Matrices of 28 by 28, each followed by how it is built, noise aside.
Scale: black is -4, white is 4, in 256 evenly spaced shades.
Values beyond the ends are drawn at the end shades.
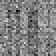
blocks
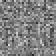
blocks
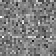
uneven rows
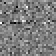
uneven rows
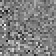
lower triangular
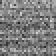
blocks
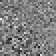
lower triangular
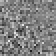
lower triangular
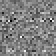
uneven rows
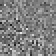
lower triangular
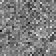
Hankel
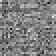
blocks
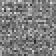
blocks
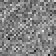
Hankel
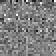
uneven rows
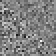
lower triangular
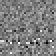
uneven rows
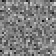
repeating columns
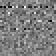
uneven rows
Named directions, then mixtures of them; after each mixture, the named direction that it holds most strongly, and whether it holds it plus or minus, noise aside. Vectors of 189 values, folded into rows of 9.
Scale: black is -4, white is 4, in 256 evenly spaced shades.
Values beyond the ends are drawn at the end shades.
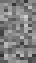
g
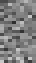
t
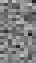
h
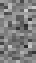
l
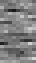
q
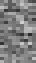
q, plus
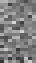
t, minus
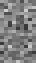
l, plus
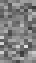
l, minus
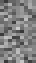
t, plus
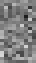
g, minus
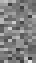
t, minus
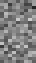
l, minus
